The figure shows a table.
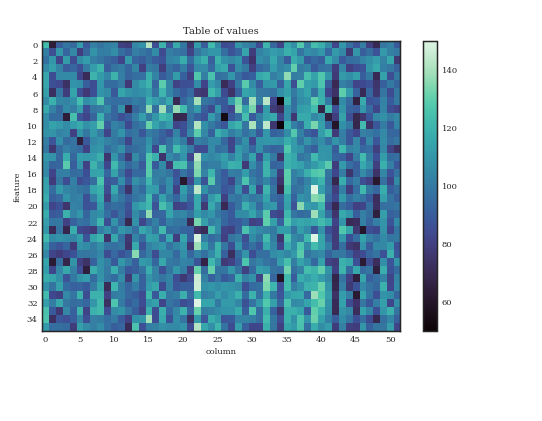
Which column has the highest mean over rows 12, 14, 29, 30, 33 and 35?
22
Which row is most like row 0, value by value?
34
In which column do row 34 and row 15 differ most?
3
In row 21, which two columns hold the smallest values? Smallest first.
48, 42
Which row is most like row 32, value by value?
30
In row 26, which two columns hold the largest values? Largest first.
13, 37
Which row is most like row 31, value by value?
33
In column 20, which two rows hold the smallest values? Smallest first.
17, 9
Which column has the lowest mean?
42
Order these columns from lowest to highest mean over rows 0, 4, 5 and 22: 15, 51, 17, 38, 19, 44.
44, 51, 19, 17, 38, 15
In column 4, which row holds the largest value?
9
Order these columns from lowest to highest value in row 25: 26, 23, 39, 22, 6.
26, 6, 23, 39, 22
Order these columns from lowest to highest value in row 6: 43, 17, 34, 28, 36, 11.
28, 36, 34, 11, 17, 43
